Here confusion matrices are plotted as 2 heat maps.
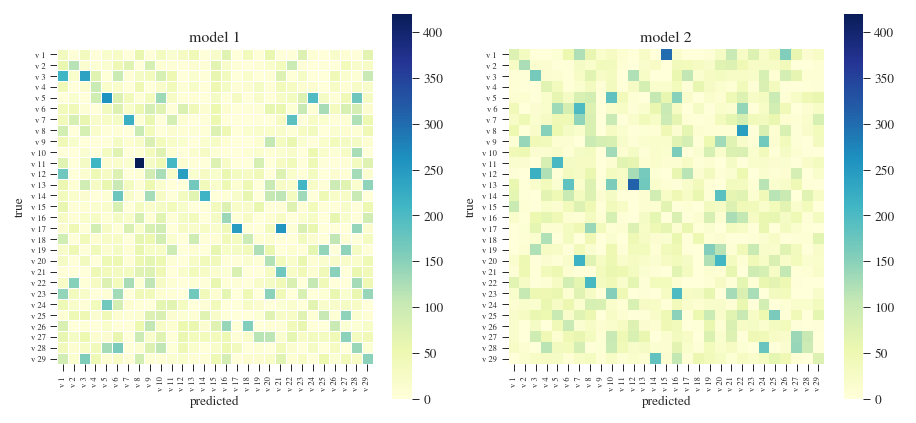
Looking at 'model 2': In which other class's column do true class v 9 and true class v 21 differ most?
v 20
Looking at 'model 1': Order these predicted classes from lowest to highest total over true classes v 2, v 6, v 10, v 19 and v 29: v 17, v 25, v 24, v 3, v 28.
v 17, v 24, v 3, v 28, v 25
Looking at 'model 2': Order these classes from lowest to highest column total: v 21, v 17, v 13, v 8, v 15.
v 17, v 13, v 15, v 21, v 8
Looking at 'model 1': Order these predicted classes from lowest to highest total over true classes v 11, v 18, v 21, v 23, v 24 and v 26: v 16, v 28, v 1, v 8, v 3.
v 3, v 28, v 16, v 1, v 8
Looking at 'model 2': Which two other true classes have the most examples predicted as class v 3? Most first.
v 12, v 19
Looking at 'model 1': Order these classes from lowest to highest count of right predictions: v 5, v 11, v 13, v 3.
v 13, v 11, v 3, v 5
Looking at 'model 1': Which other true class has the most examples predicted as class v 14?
v 25
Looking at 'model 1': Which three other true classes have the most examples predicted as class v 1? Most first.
v 3, v 12, v 23
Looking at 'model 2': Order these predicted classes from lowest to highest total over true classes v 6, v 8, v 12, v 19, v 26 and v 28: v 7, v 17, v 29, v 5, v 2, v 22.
v 2, v 29, v 17, v 5, v 7, v 22
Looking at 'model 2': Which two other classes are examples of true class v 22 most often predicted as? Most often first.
v 8, v 6
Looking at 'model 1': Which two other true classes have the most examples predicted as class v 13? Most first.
v 23, v 18
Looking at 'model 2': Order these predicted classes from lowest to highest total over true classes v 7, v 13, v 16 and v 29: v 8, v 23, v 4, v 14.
v 23, v 4, v 8, v 14
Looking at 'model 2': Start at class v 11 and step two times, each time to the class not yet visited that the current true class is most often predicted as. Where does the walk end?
v 10
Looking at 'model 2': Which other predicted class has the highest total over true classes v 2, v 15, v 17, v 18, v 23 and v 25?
v 16
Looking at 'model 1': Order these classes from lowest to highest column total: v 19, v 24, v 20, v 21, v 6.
v 19, v 24, v 20, v 21, v 6
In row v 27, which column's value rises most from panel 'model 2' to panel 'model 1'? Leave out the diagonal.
v 20
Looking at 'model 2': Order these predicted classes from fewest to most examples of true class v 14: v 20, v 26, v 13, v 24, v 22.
v 13, v 24, v 22, v 26, v 20
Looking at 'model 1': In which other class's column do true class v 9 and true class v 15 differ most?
v 20
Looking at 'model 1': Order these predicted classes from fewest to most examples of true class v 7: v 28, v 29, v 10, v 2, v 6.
v 10, v 6, v 29, v 2, v 28
